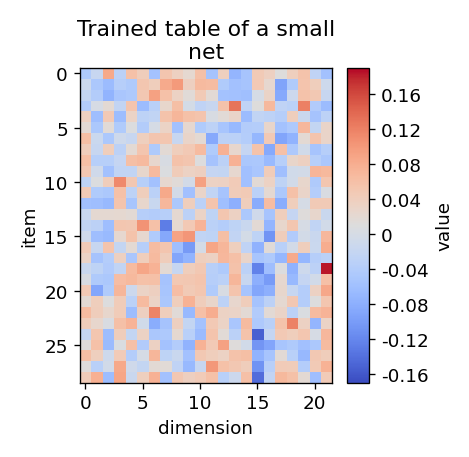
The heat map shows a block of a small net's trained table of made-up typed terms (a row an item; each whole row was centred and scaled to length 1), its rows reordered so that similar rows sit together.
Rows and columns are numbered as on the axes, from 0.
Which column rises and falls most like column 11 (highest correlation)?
14
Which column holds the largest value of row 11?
7
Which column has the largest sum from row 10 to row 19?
21
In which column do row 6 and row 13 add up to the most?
20
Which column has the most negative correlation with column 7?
17
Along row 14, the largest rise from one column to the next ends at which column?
8
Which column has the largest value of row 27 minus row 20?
11
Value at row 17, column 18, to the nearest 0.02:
0.08
